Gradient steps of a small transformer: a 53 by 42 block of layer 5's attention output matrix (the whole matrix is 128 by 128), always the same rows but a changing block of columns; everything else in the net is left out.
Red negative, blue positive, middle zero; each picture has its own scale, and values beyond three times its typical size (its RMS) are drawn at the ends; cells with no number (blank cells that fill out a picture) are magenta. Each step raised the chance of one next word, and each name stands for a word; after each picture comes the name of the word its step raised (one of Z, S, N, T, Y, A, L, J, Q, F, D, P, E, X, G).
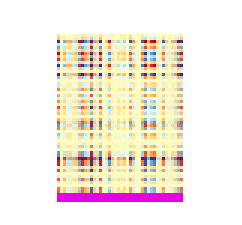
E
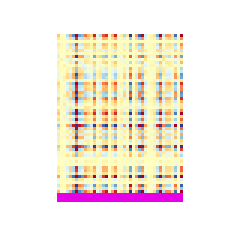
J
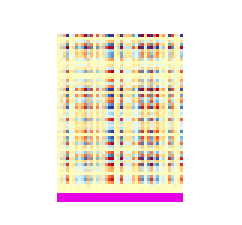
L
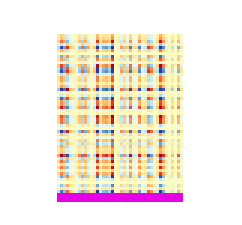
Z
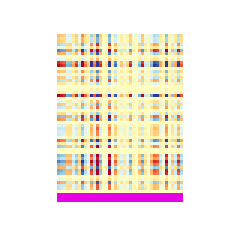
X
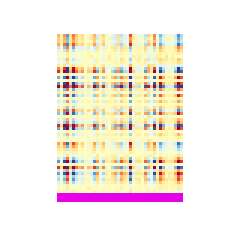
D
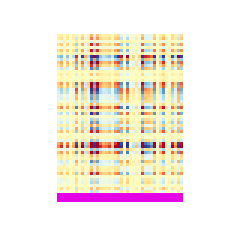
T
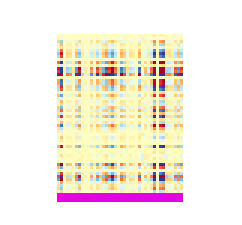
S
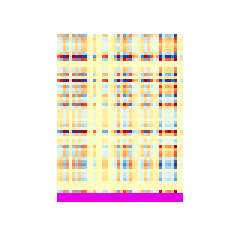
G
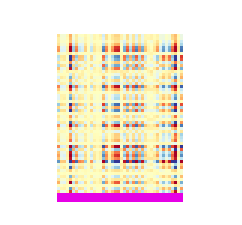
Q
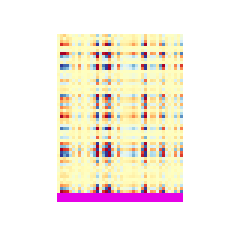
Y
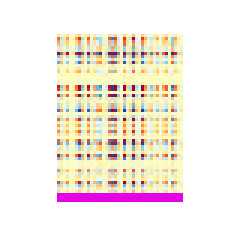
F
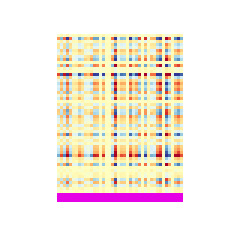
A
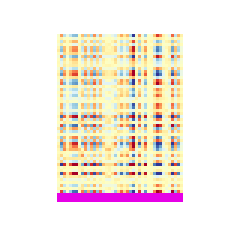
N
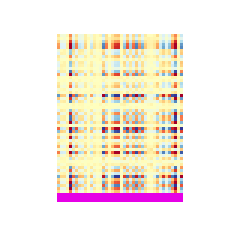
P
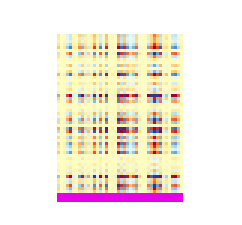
P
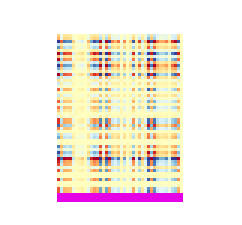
E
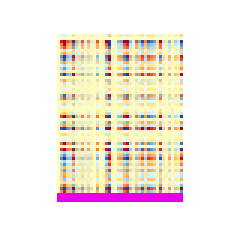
Y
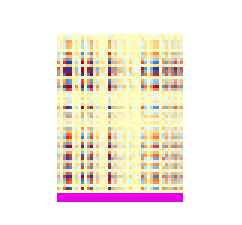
S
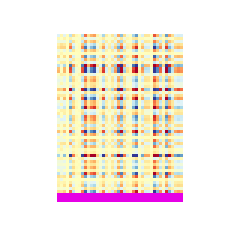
Z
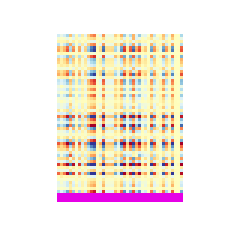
N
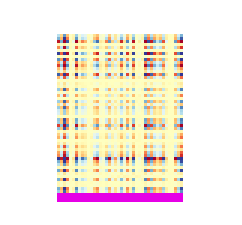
E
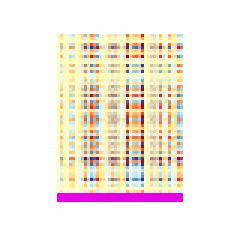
L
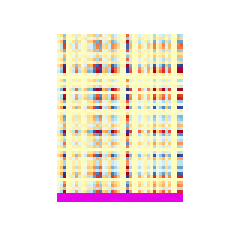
Z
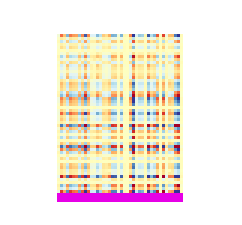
J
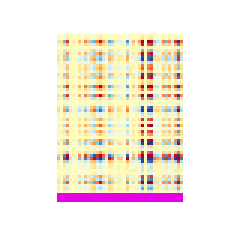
F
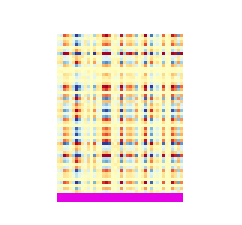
F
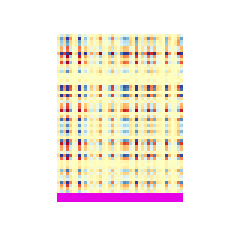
F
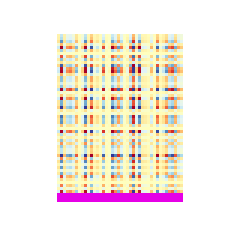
Z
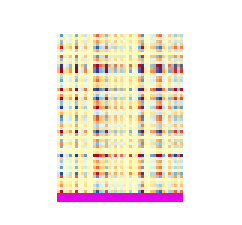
Z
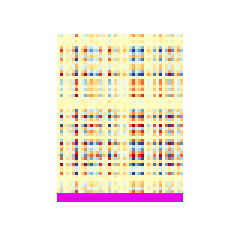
N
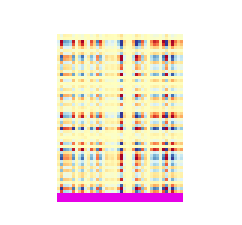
Y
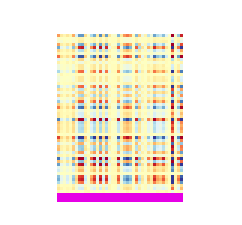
L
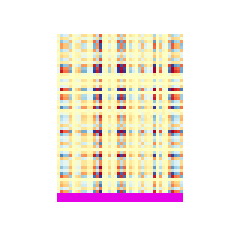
Z
